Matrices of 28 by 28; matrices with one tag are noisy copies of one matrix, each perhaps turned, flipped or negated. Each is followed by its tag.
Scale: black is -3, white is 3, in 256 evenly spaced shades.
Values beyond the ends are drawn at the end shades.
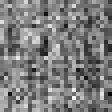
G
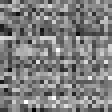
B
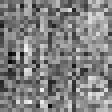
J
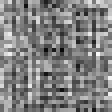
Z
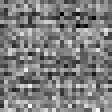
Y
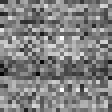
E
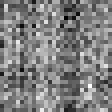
E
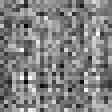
Y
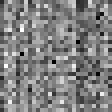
B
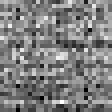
G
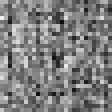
G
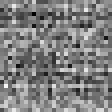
Y
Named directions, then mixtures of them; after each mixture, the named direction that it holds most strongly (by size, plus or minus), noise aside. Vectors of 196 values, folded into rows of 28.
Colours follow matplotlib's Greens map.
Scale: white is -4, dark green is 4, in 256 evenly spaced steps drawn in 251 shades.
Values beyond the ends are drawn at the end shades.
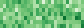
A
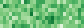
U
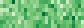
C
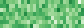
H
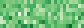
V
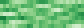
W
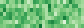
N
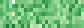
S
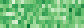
S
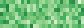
H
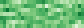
W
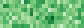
U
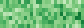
A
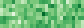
C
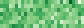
H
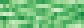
W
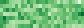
W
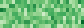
H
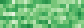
W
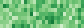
U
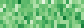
A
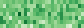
V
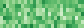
V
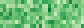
N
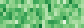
N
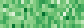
C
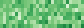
A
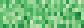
A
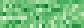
W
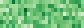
C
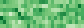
W
